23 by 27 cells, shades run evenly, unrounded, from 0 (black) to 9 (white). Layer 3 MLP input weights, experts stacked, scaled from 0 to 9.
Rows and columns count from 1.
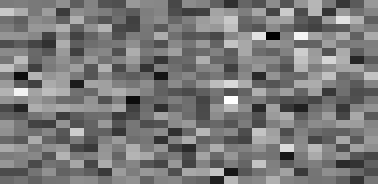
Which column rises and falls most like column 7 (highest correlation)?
17
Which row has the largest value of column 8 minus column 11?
9
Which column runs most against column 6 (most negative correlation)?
18
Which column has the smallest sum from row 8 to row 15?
12
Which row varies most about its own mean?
5
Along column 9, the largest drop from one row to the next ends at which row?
15
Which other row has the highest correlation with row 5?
7
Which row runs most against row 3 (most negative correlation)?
1
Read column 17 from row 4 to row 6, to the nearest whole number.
7 5 7
